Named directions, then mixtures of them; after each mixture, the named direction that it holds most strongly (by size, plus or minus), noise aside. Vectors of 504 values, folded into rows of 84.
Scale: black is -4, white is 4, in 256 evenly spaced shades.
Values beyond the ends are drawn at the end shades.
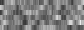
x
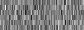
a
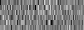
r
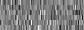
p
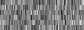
a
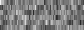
x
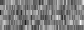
x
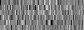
r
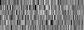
r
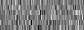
p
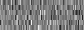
p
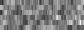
x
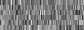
p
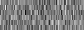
a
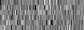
r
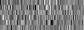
r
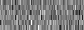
p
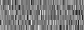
p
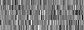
p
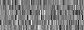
p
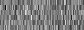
a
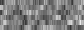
x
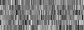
p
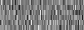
p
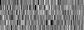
r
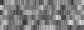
x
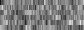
x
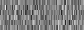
a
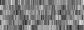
x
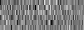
r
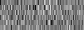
r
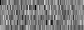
r
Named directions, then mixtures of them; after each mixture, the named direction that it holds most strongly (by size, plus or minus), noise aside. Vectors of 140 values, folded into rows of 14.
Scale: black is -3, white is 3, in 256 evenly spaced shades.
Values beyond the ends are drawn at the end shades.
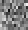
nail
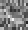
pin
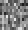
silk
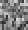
silk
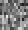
silk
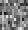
silk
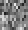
silk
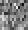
silk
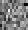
nail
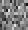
nail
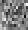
nail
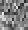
nail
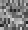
pin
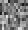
silk
